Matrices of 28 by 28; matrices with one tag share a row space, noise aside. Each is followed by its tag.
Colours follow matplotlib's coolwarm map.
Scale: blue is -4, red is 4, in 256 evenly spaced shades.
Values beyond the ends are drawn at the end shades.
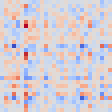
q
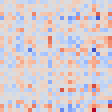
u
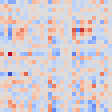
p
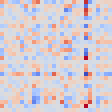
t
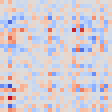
p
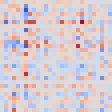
q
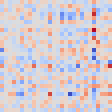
u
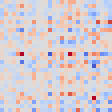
u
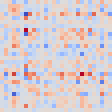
q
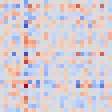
q
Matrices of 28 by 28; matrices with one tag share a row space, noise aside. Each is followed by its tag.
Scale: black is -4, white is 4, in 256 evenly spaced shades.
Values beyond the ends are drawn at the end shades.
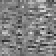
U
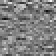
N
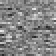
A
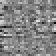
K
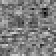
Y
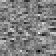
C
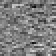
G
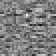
G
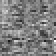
Y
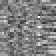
C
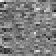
K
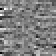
K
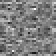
A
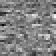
A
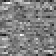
N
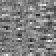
U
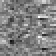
C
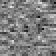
C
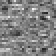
Y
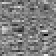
Y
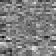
A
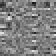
A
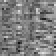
U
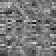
A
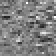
U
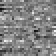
K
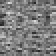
A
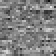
N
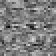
G
